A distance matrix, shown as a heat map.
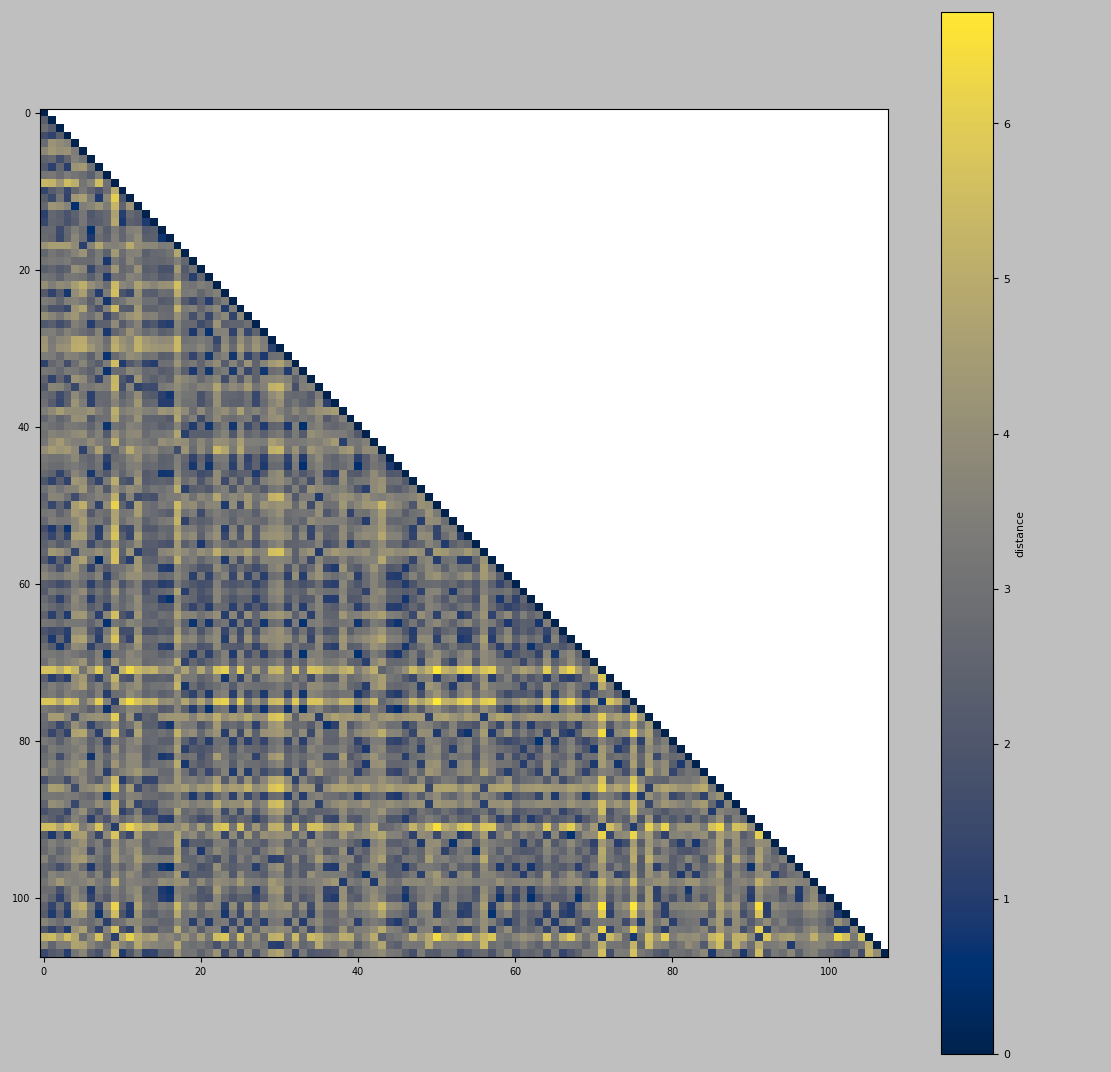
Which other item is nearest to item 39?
55
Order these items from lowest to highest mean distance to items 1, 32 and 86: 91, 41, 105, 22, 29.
41, 22, 29, 105, 91
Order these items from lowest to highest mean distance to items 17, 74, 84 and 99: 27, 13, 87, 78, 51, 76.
76, 87, 27, 78, 13, 51
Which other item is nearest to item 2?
68
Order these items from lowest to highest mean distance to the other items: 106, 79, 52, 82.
82, 52, 79, 106
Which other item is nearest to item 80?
63
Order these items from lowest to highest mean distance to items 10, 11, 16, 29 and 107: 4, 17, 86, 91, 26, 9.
26, 4, 86, 17, 9, 91
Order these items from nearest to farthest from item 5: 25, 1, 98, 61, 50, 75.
75, 98, 61, 1, 25, 50
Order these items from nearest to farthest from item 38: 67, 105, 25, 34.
34, 67, 25, 105
